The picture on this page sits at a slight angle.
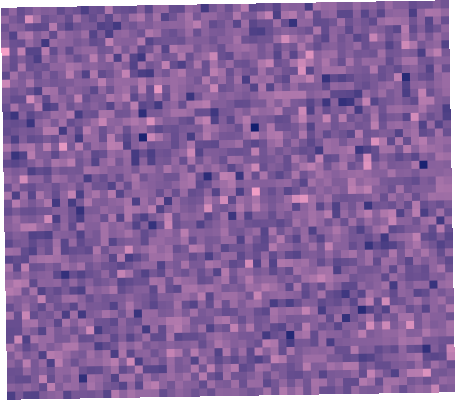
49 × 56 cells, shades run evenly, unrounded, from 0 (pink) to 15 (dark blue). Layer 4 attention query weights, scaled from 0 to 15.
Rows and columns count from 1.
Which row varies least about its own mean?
23
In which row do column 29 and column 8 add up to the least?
18
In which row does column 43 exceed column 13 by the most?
10
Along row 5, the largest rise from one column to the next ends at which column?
19
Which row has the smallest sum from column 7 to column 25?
15
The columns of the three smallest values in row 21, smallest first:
46, 32, 39
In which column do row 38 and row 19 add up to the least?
48
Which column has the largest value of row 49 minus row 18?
8
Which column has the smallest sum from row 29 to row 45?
21
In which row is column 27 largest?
14
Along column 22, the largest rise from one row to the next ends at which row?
42
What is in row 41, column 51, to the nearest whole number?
2
